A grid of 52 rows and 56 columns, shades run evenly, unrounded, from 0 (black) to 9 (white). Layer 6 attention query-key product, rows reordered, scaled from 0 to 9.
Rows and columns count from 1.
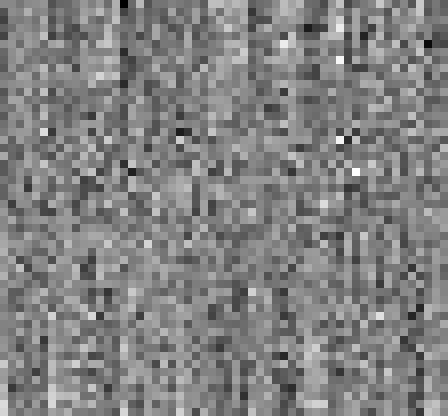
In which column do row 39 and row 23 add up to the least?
53
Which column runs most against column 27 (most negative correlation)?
20
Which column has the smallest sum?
51
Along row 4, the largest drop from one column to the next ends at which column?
44
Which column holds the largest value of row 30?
46
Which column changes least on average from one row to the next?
33
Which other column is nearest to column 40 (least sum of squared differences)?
39
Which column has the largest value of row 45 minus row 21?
16
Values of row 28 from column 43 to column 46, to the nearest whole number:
3 4 5 5
